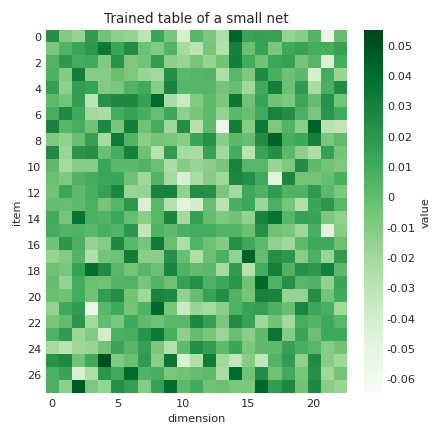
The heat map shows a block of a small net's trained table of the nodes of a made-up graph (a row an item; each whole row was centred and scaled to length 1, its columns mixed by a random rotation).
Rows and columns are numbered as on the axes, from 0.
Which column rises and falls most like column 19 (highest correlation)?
7
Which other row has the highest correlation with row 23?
6
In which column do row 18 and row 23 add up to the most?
17
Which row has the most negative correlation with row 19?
25
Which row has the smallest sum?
13
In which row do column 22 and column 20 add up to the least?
3
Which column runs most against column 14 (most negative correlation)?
9
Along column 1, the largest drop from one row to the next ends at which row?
24
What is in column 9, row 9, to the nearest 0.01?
0.02
